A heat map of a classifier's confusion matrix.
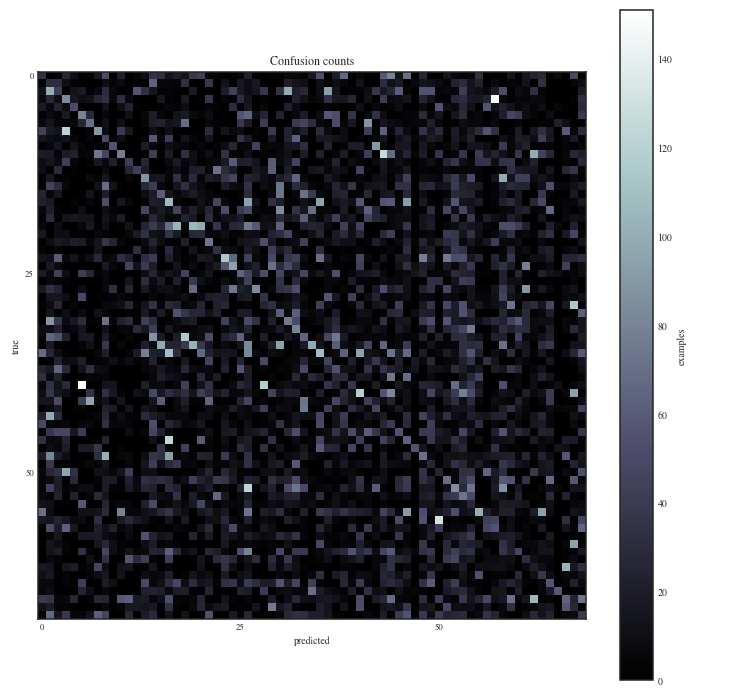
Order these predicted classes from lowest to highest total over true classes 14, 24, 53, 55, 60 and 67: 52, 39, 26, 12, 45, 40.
12, 45, 39, 40, 52, 26
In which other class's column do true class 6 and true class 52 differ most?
26
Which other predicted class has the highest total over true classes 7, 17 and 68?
3
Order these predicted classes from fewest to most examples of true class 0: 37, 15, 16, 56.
56, 16, 37, 15
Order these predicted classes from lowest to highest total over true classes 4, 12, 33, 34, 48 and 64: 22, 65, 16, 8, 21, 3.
65, 3, 22, 21, 16, 8
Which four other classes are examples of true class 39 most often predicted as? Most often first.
5, 28, 52, 58
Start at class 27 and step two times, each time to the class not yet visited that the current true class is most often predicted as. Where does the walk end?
11
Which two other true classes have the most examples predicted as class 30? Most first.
34, 17
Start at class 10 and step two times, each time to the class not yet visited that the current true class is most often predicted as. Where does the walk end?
1
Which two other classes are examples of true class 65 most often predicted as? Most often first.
34, 28
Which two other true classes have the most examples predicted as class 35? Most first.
16, 23
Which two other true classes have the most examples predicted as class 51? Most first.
23, 31
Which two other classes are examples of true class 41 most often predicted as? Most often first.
6, 33
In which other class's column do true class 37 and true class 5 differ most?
2
